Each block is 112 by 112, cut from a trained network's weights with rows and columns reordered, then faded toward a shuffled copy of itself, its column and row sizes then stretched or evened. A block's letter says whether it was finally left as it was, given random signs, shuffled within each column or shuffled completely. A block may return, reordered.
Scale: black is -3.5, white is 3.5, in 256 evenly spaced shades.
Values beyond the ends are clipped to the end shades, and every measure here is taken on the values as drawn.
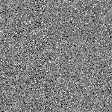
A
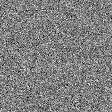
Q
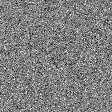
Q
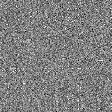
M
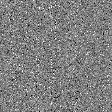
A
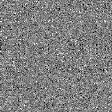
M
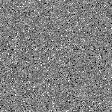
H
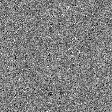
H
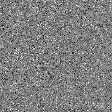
H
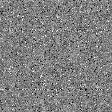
H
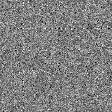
H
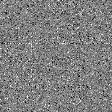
H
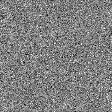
H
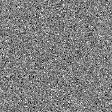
H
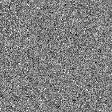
H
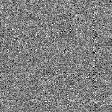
M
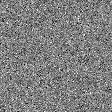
Q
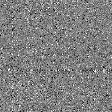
M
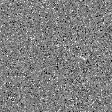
A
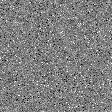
Q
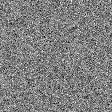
Q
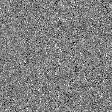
A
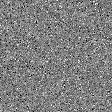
Q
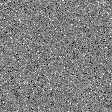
Q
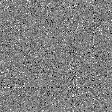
H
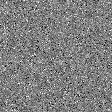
Q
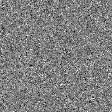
A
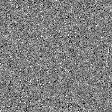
H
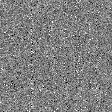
A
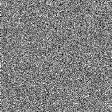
M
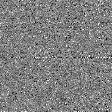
M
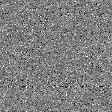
H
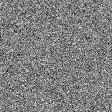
Q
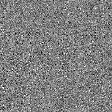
M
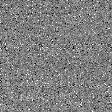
M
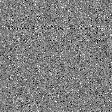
H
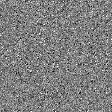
H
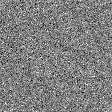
Q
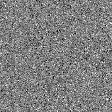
A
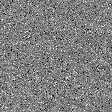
Q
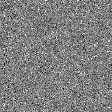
A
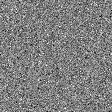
Q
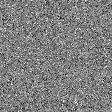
Q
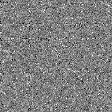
M
